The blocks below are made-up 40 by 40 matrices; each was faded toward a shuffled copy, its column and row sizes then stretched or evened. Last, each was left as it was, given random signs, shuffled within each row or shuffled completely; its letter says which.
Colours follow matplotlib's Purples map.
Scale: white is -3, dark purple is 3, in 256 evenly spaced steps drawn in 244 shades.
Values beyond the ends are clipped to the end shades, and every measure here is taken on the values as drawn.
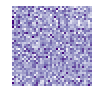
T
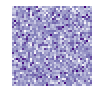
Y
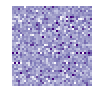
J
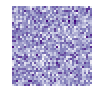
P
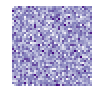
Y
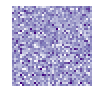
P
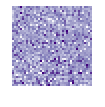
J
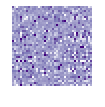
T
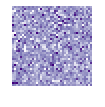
T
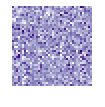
P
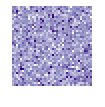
Y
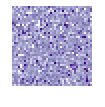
J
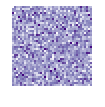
Y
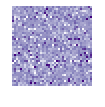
J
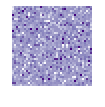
Y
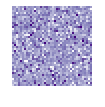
Y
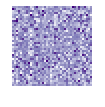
T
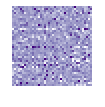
T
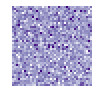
Y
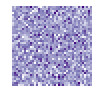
T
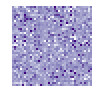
P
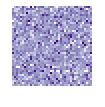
J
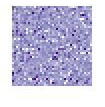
J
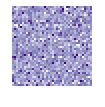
J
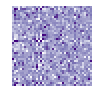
T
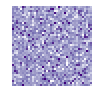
Y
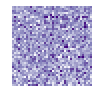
P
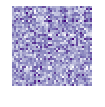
T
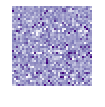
J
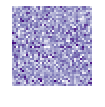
J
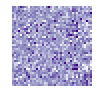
T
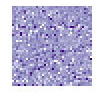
J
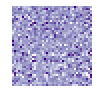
T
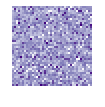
J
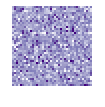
J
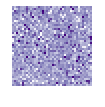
Y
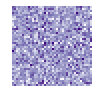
T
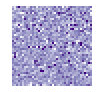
J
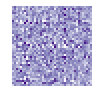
T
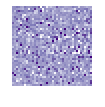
P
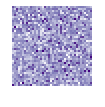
Y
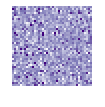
T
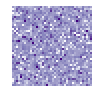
Y
